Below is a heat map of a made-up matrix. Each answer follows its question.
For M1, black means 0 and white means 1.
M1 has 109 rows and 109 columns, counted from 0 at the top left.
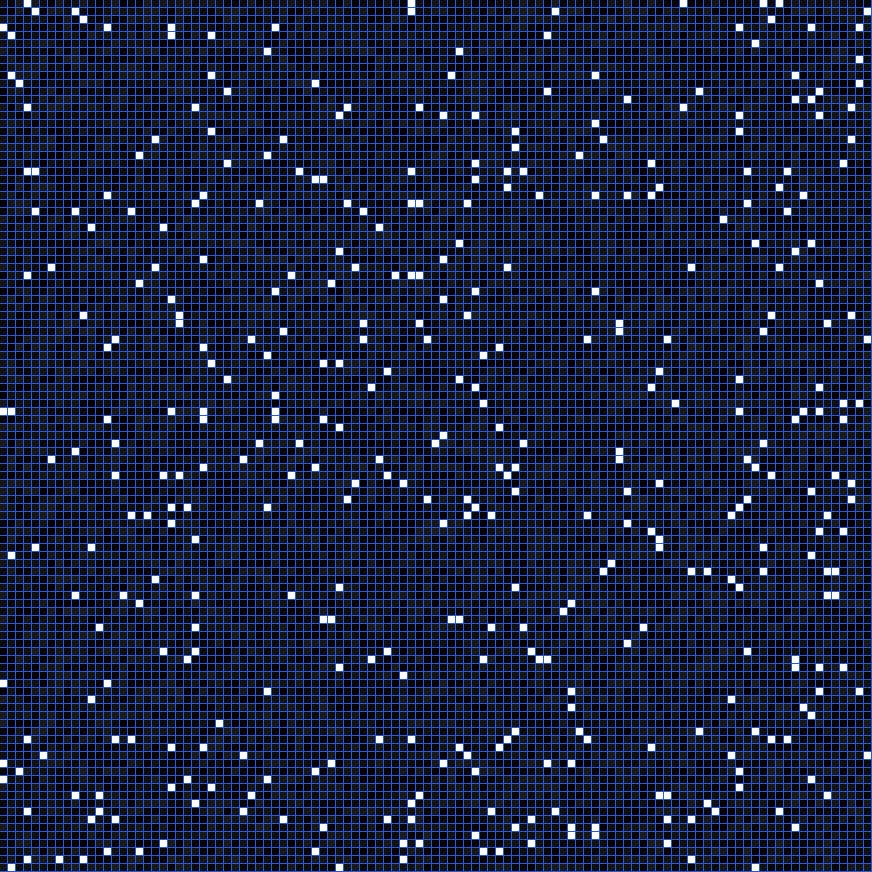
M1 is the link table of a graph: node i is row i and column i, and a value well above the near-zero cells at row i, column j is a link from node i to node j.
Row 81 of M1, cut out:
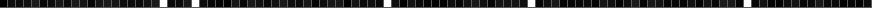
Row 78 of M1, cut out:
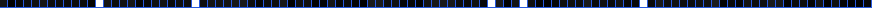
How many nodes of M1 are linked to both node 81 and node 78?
1
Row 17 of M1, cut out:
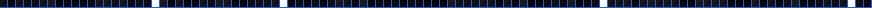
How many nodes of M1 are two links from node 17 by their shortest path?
9
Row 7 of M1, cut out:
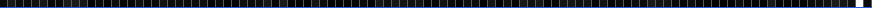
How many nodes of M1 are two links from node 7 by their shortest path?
4
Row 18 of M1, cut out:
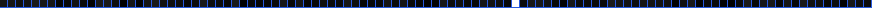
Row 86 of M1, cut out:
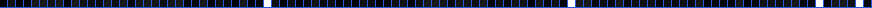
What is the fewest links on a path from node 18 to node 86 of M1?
4
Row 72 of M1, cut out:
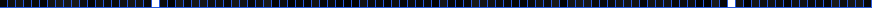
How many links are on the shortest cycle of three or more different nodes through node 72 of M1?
8
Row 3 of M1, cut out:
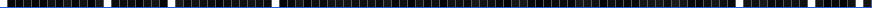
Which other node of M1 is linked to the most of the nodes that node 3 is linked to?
node 51
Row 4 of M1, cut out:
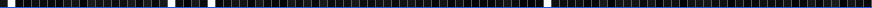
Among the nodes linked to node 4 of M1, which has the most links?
node 21
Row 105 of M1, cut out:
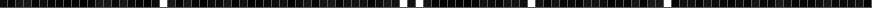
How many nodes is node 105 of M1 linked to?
5
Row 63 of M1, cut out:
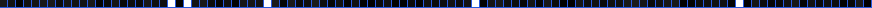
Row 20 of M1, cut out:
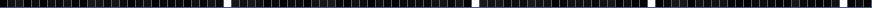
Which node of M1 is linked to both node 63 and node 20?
node 59
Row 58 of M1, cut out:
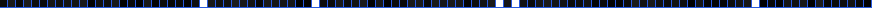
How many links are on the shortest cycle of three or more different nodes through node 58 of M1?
4
